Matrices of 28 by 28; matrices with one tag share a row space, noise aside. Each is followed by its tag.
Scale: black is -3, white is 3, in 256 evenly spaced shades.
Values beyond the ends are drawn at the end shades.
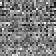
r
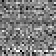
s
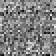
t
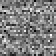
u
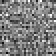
r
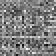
s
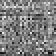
s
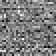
s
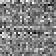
s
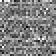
r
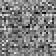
r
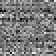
s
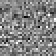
r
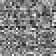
t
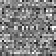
r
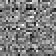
t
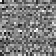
r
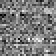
s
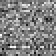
u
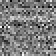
r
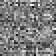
t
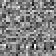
u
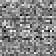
u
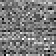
s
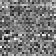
r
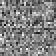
s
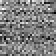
s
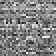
t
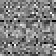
t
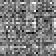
t
